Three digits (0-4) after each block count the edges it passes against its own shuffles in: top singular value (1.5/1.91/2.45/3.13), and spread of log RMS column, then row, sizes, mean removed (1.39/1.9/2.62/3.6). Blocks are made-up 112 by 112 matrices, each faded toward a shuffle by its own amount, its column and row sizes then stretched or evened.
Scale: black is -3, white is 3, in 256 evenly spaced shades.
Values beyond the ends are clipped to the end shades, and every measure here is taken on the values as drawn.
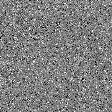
0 0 1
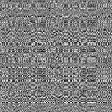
4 0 4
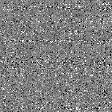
0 2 3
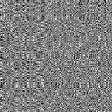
4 3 0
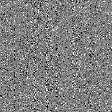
1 3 0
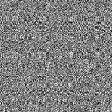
3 1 2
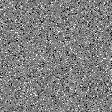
2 0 0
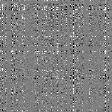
2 4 3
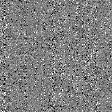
1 3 0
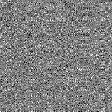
3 1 1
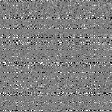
3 2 4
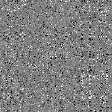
2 2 1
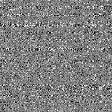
2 1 3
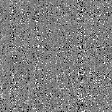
0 3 2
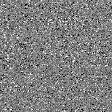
1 0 2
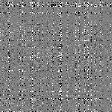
1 4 4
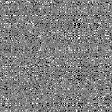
3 2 3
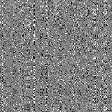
3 3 0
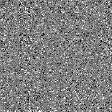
1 2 2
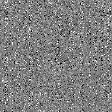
0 3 1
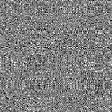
3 0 2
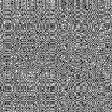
4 0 0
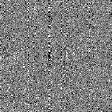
2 3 1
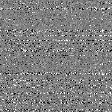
0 1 4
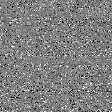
1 0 3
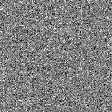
1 1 0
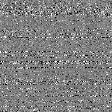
1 0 4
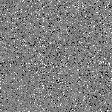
1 1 1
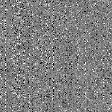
2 3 1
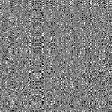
3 3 2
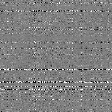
3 2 4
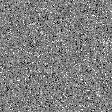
0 1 0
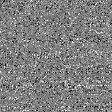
1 0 3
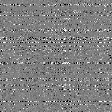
3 2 4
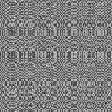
4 1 2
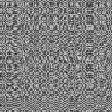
4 2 0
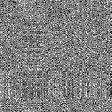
3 1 0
